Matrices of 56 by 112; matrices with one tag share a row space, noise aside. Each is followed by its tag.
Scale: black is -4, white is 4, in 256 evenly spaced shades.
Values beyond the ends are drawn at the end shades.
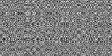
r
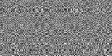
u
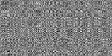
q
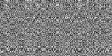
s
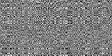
q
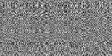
u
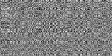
q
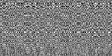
r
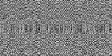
s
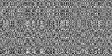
r
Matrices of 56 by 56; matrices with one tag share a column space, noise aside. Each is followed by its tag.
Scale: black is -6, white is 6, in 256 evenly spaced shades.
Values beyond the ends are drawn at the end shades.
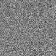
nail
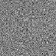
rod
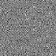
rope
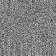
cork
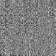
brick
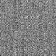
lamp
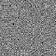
nail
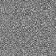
rope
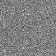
rope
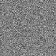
rope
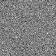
nail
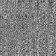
lamp
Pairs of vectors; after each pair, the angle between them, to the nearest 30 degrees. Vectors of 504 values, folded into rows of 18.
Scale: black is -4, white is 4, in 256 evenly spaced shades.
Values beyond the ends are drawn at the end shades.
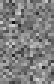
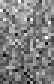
90 degrees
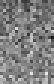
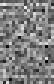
90 degrees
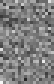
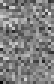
150 degrees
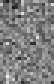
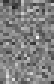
30 degrees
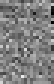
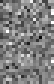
120 degrees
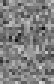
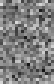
90 degrees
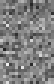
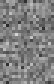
150 degrees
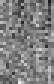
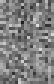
30 degrees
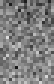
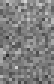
150 degrees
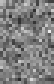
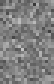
150 degrees
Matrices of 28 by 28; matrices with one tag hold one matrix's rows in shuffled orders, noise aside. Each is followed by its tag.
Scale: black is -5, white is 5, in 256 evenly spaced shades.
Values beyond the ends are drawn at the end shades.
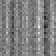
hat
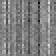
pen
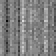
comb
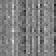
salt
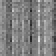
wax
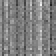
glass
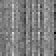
salt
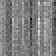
wax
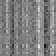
hat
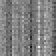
wax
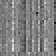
salt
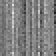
salt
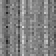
comb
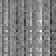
glass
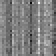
wax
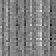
glass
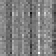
wax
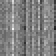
salt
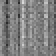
comb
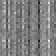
pen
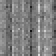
wax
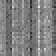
wax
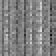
glass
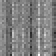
wax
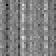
comb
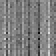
pen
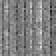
glass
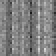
wax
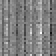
glass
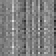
salt
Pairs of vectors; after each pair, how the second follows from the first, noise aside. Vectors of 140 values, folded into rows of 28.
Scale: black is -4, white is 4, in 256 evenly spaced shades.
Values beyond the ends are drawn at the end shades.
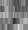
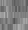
shrunk.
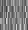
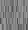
wrapped around, negated, shrunk.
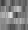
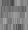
wrapped around, negated, shrunk.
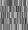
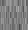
negated, shrunk.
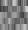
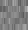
shrunk.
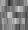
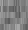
reversed, negated, shrunk.
